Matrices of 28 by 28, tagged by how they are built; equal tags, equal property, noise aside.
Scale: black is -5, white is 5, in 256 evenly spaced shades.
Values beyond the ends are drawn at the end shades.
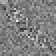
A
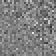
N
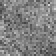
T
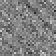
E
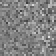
N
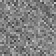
E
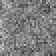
T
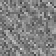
E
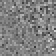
N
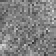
T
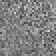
N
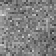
T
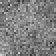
T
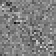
A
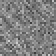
E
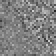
N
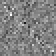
A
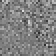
N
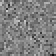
A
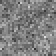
T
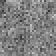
T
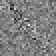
A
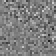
N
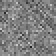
E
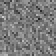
E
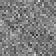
E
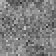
T
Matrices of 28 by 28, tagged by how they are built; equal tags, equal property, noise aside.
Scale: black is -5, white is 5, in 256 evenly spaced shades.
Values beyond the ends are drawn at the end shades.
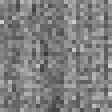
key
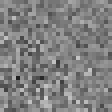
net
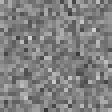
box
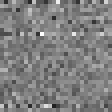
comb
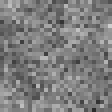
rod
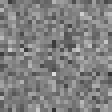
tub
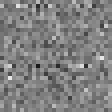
comb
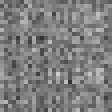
key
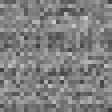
key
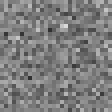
key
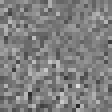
net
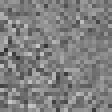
net
